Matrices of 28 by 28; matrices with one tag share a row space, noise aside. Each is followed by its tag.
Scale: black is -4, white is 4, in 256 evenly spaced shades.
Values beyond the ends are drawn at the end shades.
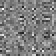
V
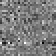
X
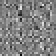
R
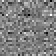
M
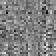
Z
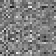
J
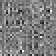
R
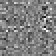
Z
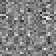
Z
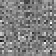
M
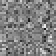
Z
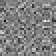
V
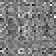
M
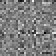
V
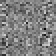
Z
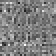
X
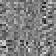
Z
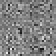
R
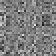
V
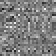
X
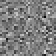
Z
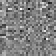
Z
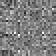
X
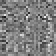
Z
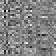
J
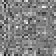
J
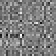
R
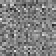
X
